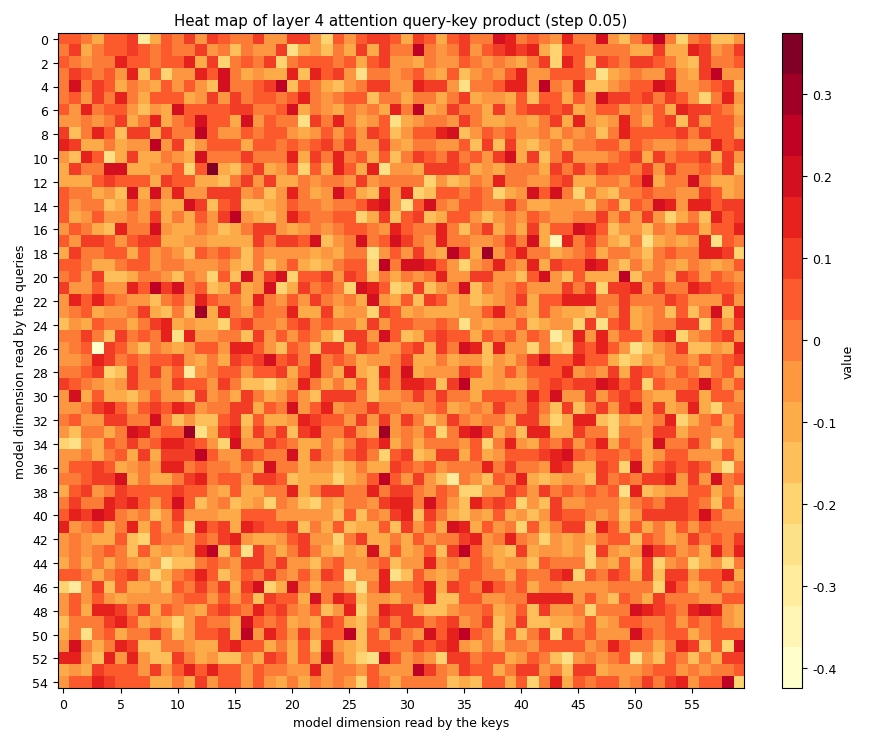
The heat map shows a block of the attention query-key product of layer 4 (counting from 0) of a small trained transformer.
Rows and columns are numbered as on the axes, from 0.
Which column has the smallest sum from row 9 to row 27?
11
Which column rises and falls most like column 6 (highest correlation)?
28
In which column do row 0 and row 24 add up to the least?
7
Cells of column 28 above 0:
31
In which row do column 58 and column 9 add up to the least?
44
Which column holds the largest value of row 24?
9
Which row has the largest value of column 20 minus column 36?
38
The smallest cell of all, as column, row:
3, 26
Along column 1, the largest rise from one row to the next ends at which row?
47
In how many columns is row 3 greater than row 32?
25
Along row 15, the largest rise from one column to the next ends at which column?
57
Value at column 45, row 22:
0.15
